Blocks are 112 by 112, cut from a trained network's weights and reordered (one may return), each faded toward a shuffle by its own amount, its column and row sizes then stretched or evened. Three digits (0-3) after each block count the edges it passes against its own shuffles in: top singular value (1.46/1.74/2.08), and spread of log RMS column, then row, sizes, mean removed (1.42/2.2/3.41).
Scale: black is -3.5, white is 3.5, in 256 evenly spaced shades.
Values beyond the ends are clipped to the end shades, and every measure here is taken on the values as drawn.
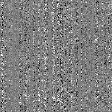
0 3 1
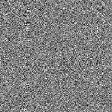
3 2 1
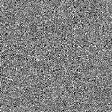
2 1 1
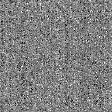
0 1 1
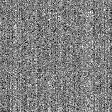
2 0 1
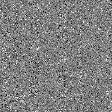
0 2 0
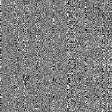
2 3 0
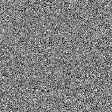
2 1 1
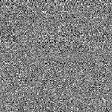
3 1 2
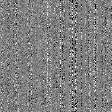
1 3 0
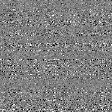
0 1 3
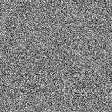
3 0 1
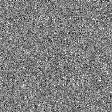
0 0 1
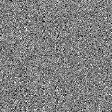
2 2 1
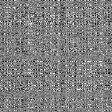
3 0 3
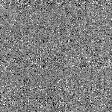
0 0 2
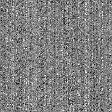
2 2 1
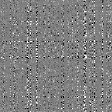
2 3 2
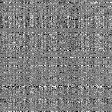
3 0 3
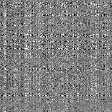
3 1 3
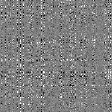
3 3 2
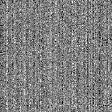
3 2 1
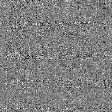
1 2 2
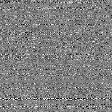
3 0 3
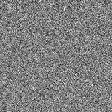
3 0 0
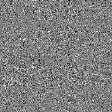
1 2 2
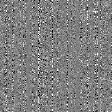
1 3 1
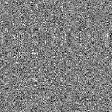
3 2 1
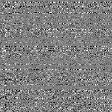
3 1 3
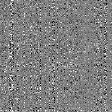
0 3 2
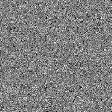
2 1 1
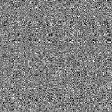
2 2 2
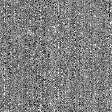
1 2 0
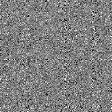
2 2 1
